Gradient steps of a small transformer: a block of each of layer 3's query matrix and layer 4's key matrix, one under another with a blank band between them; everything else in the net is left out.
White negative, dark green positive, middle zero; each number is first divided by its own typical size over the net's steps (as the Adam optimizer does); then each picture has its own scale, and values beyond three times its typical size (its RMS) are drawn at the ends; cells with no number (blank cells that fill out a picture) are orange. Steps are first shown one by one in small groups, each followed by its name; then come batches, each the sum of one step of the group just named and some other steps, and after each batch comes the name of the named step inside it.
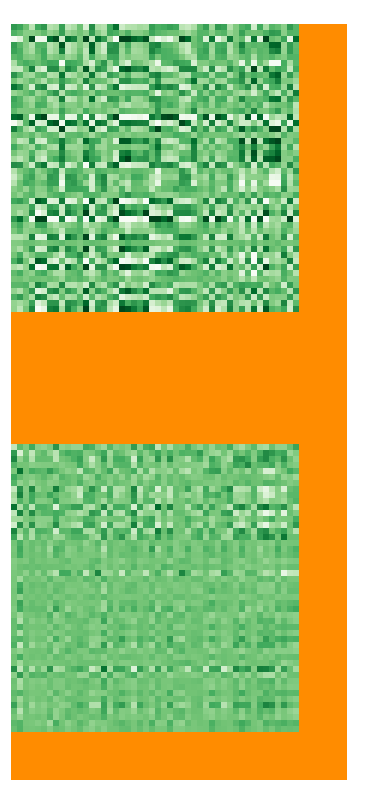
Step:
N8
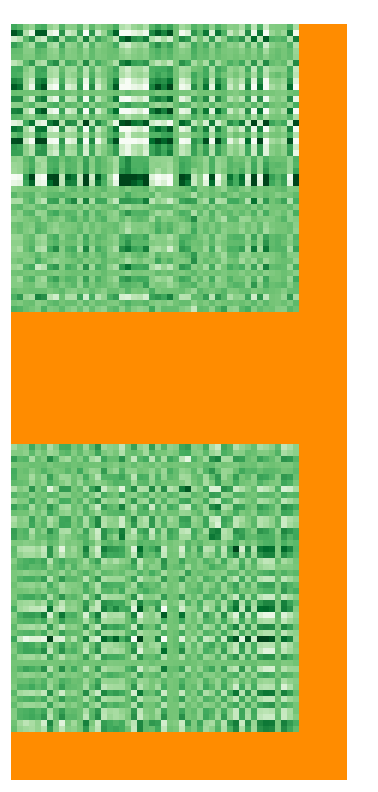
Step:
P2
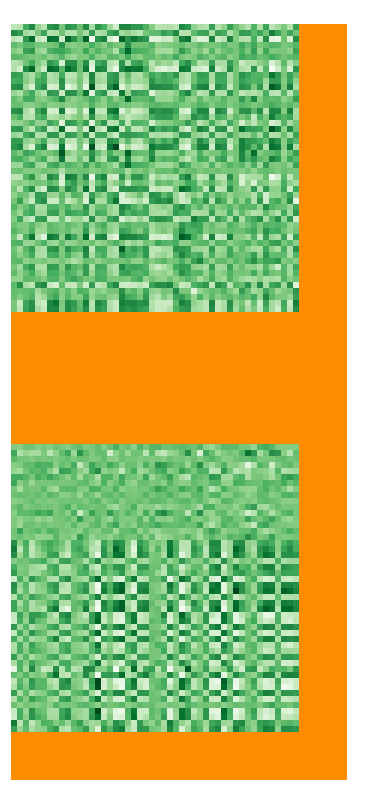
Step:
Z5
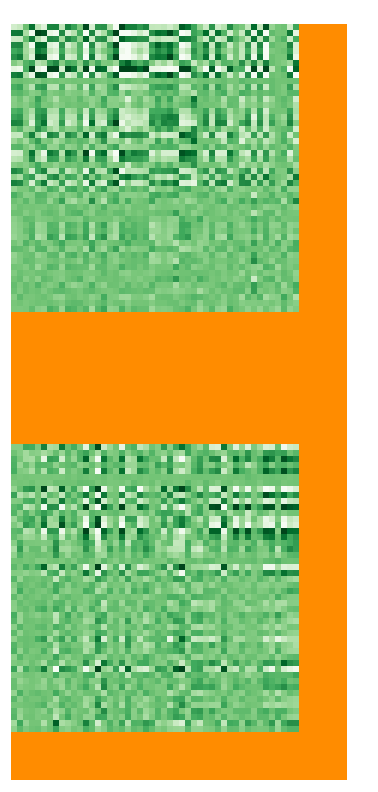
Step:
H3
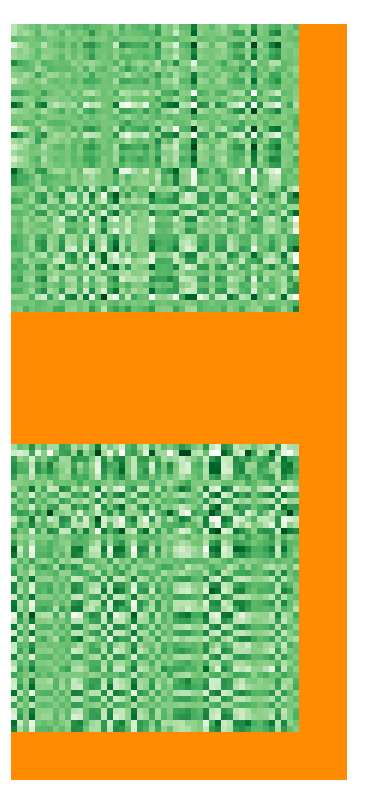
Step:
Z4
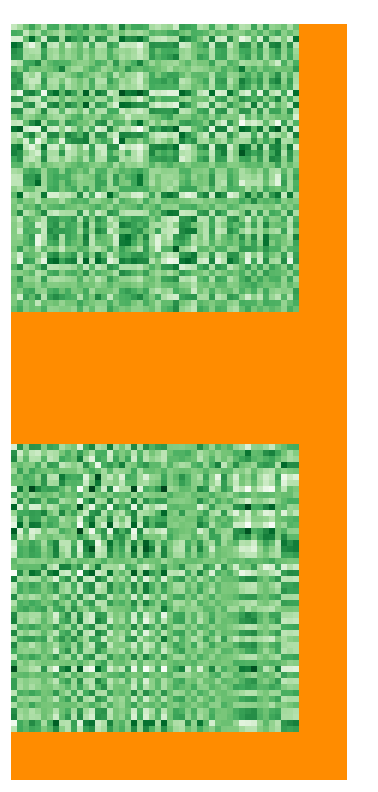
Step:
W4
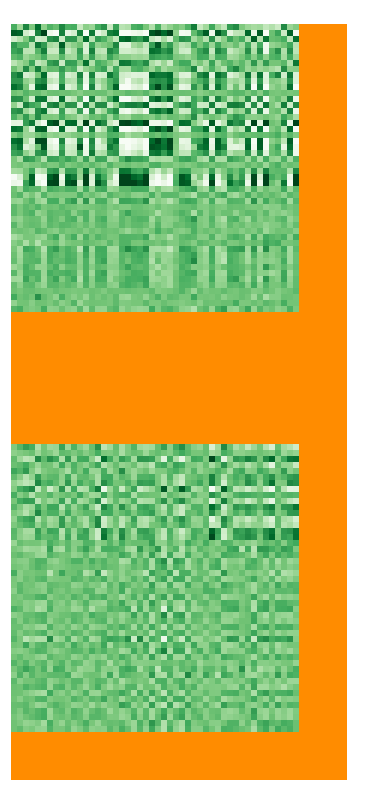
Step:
P2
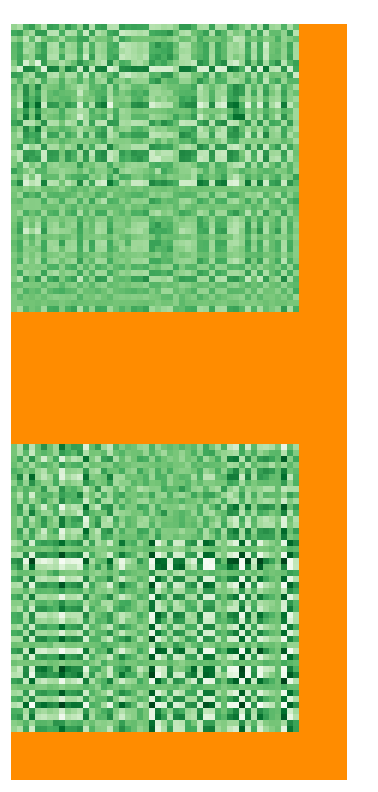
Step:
H3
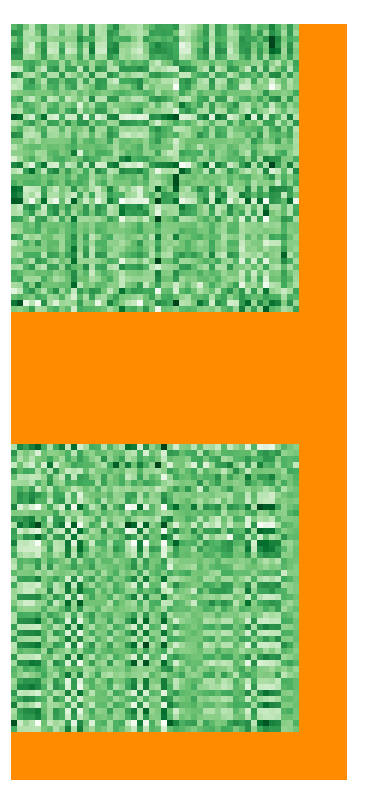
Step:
N8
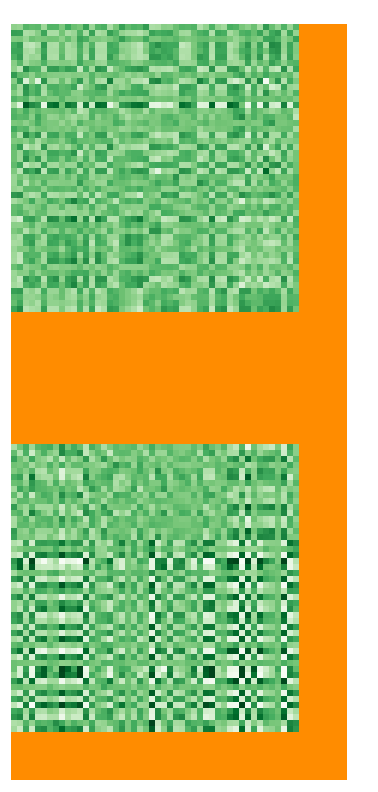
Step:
W4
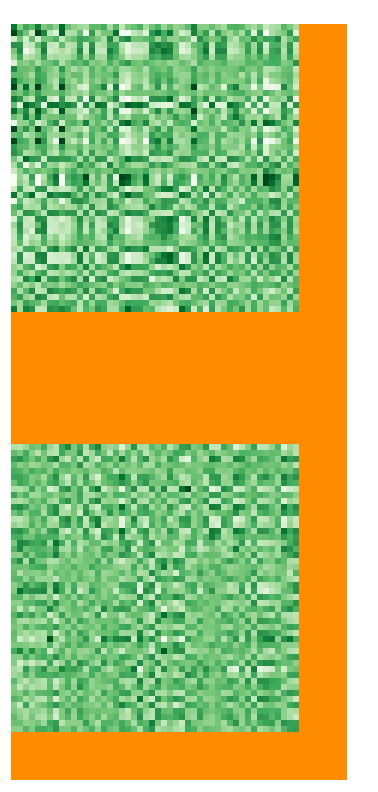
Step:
P2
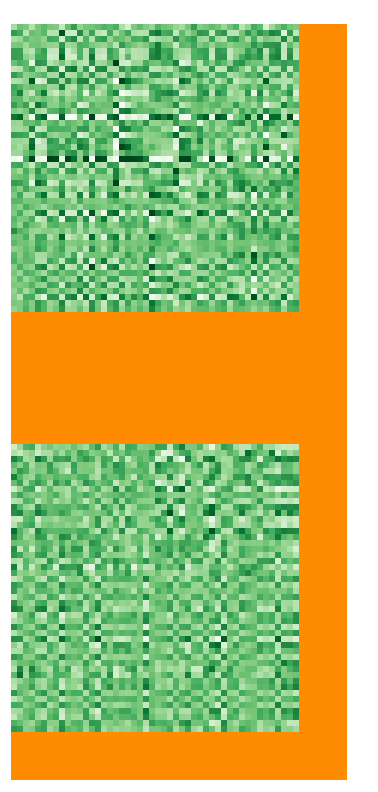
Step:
Z4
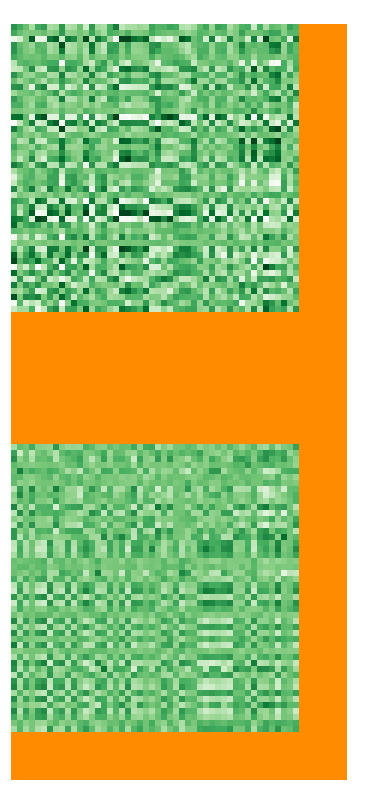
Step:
N8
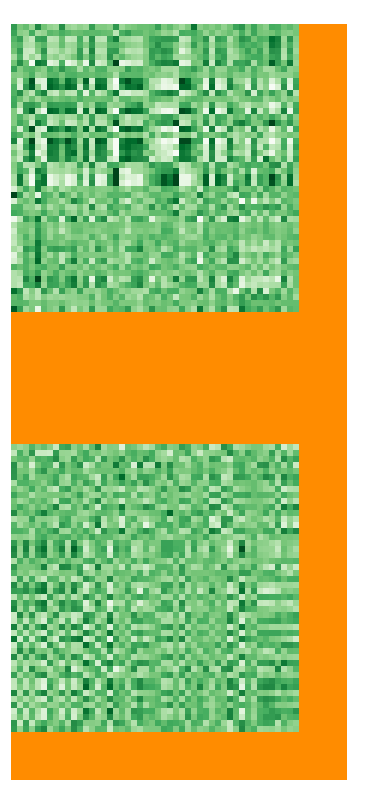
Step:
Z4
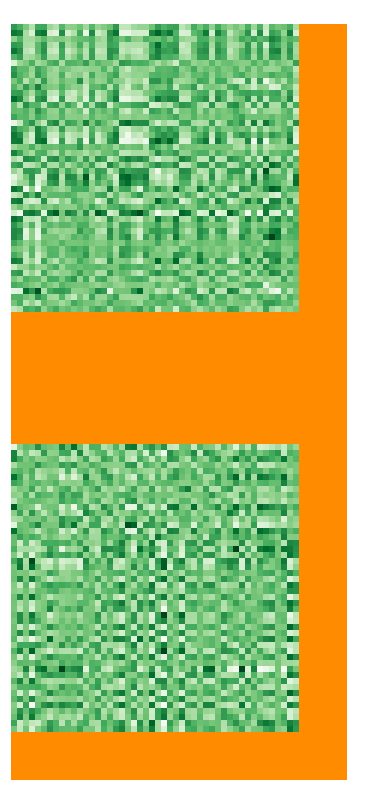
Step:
P2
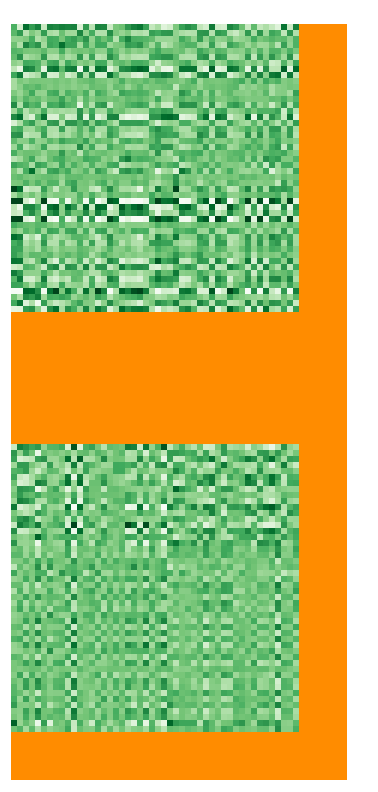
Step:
N8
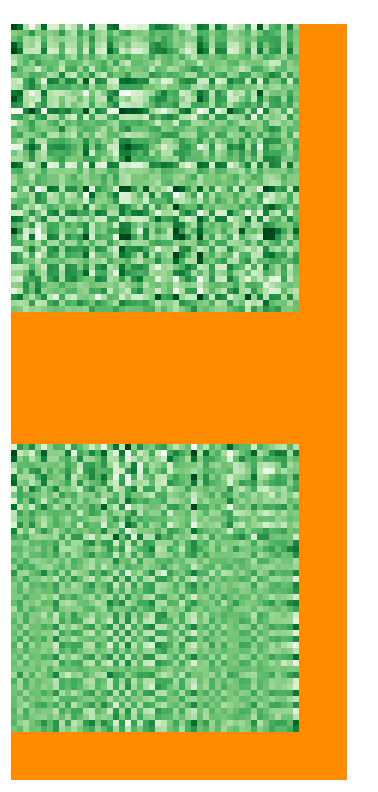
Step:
N8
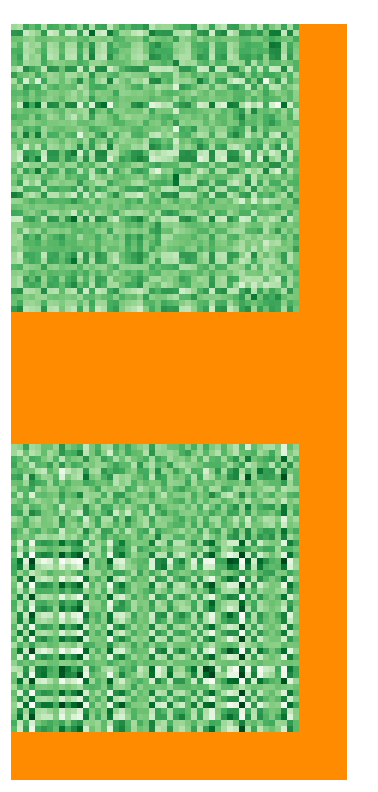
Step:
Z4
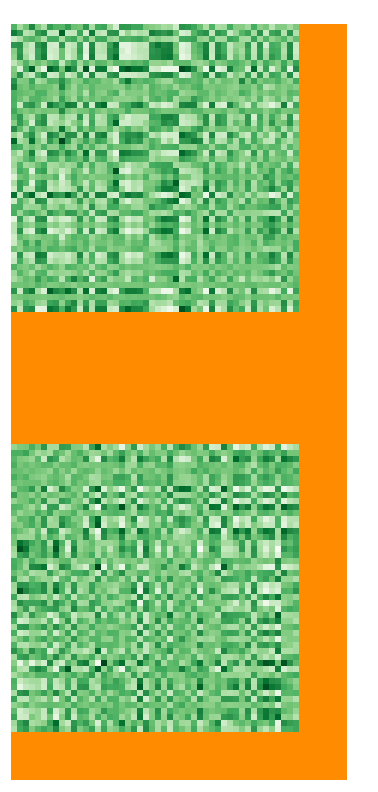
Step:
H3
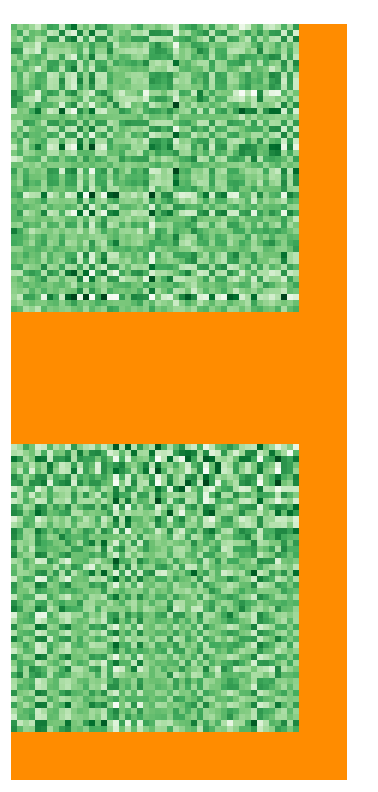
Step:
Z4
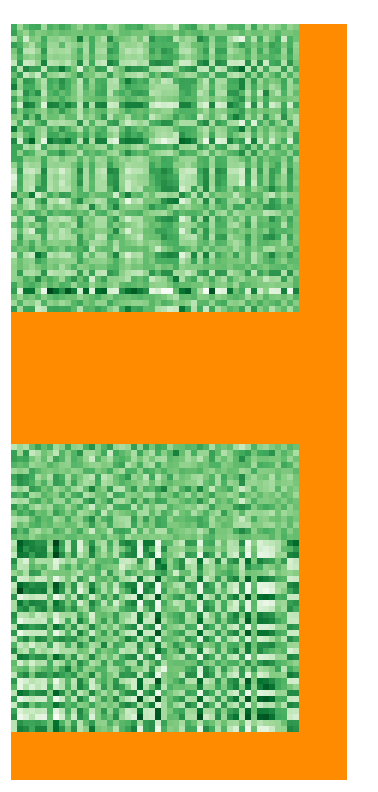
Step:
W4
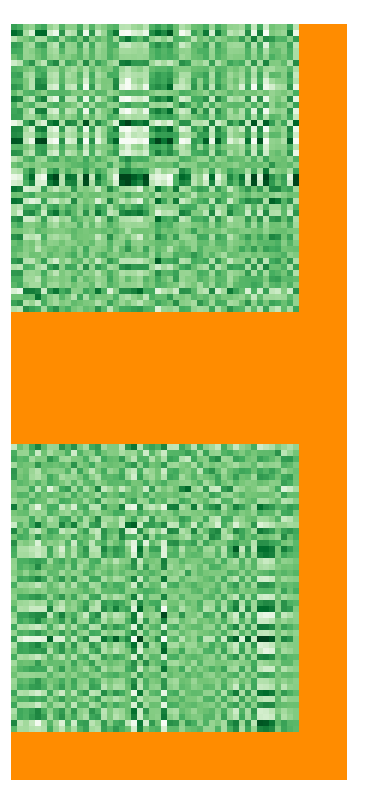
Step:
P2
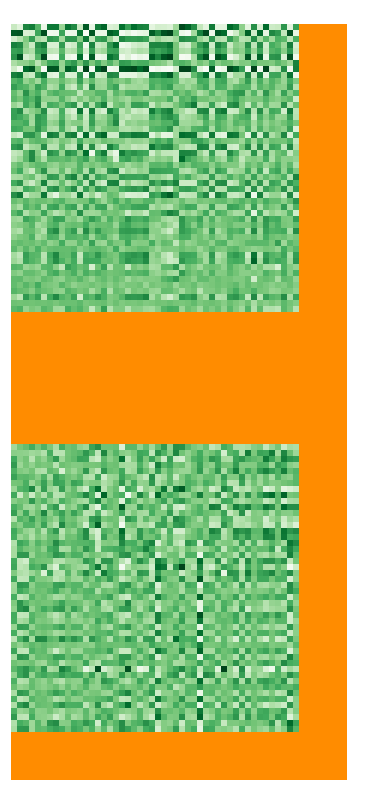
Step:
H3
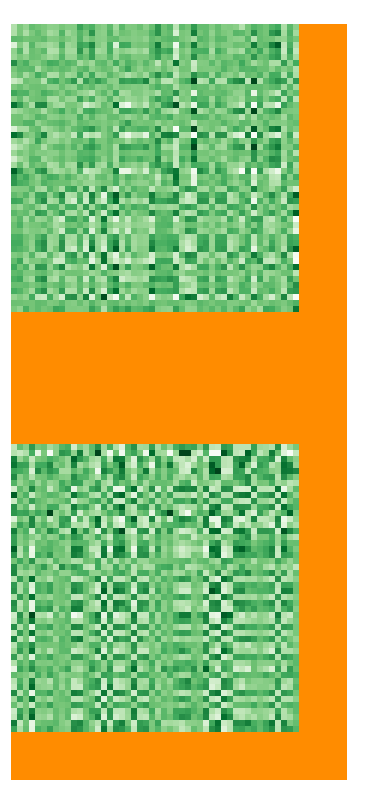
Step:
Z4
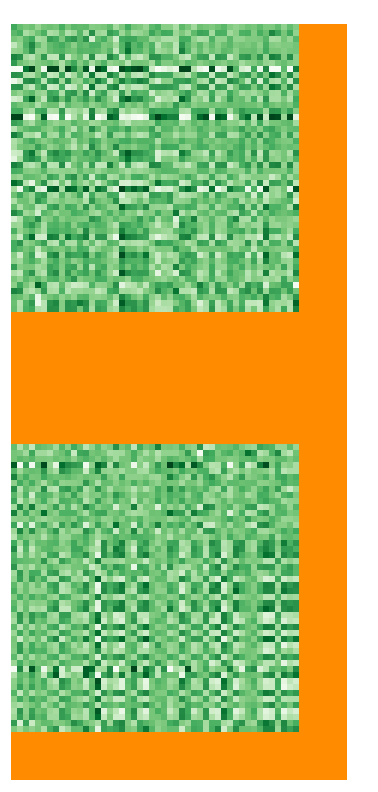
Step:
Z5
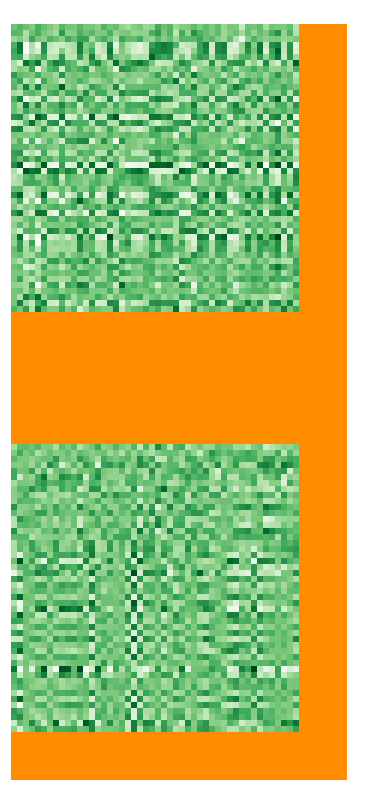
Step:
W4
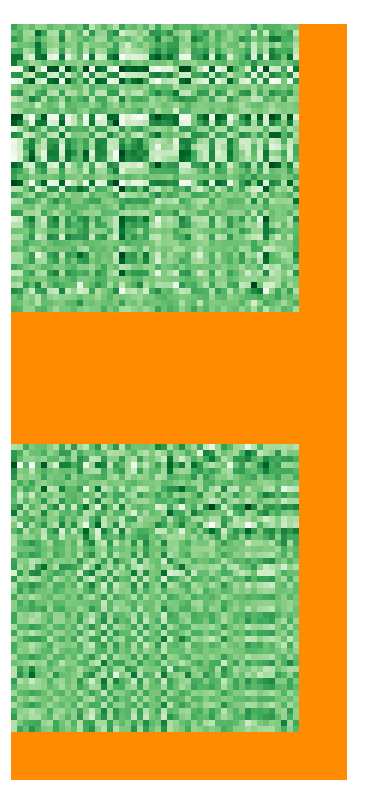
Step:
H3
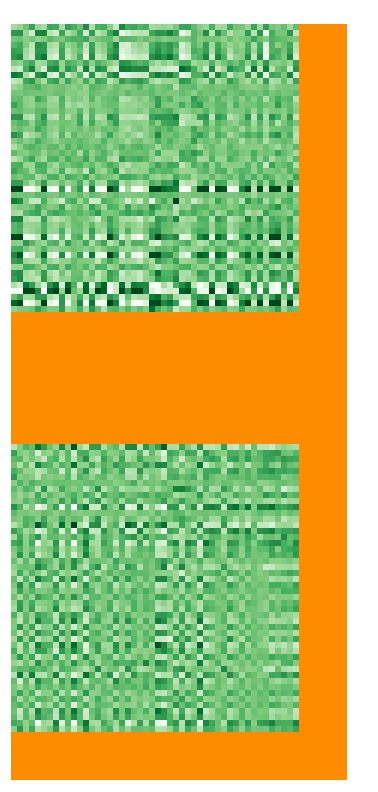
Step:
H3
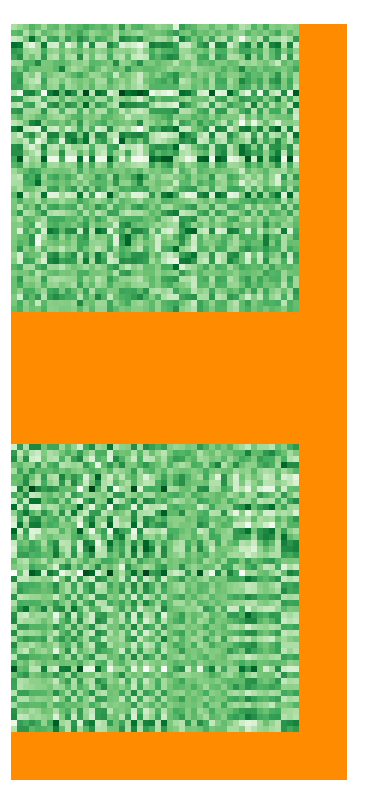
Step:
W4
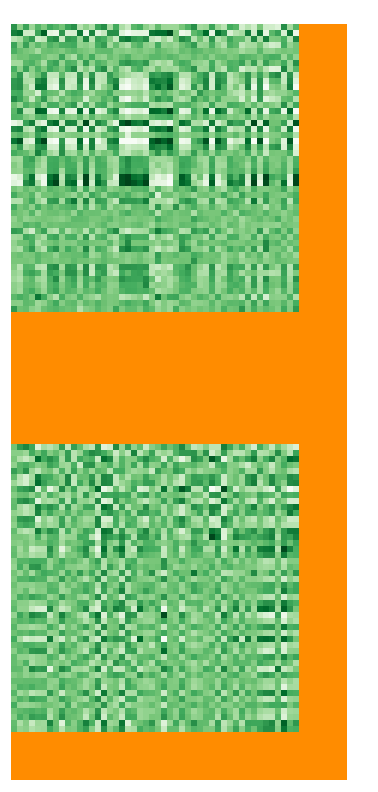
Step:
P2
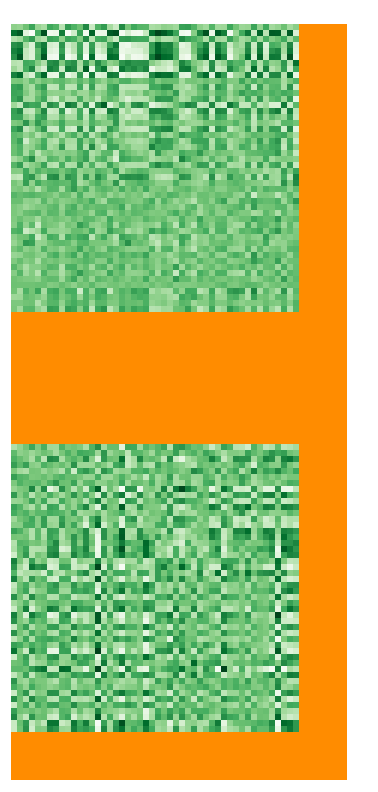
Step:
H3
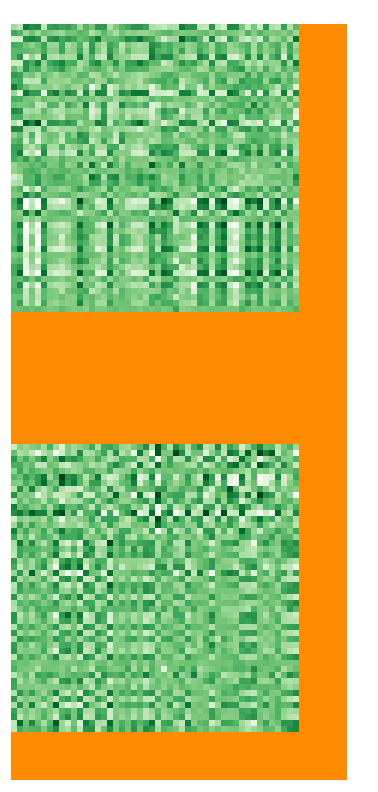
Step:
W4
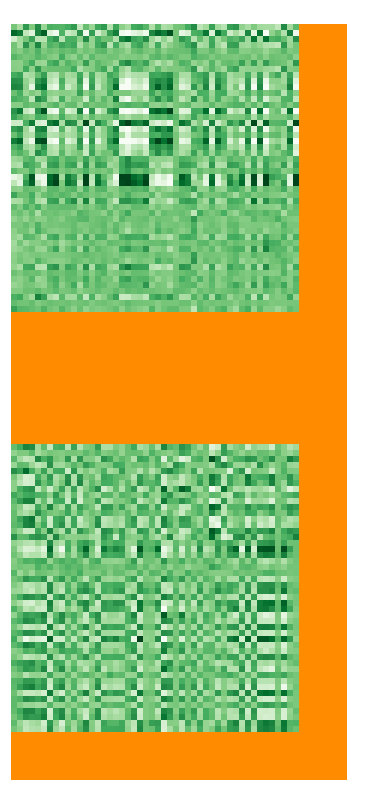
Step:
P2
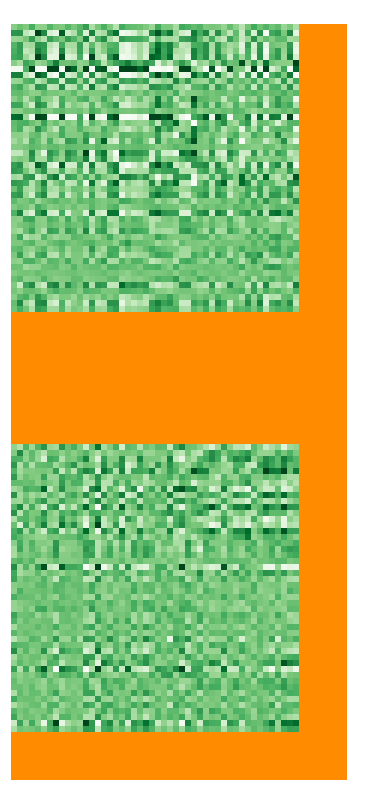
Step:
H3
